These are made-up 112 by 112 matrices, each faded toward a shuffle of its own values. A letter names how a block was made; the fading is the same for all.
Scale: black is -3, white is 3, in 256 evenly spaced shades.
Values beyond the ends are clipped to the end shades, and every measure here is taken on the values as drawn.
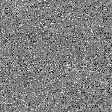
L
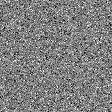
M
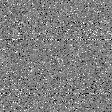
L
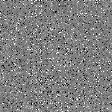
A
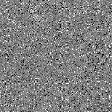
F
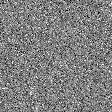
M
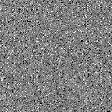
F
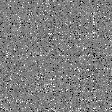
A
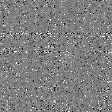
A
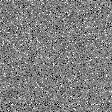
L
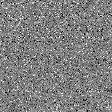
L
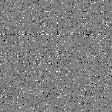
A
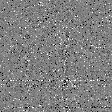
A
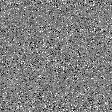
L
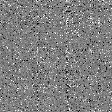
A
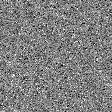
M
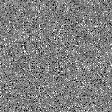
F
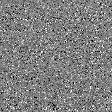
L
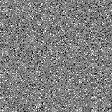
F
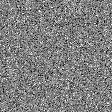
M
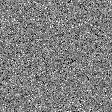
M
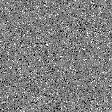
L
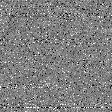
L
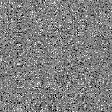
F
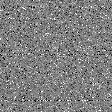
L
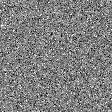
M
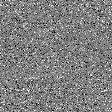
L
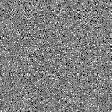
F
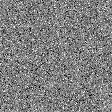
M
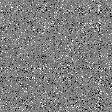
A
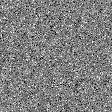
M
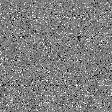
L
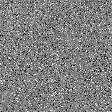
L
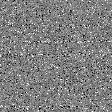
L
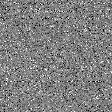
L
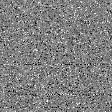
L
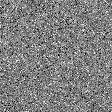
M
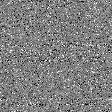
L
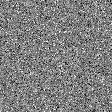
M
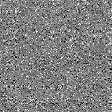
F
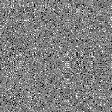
F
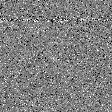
L
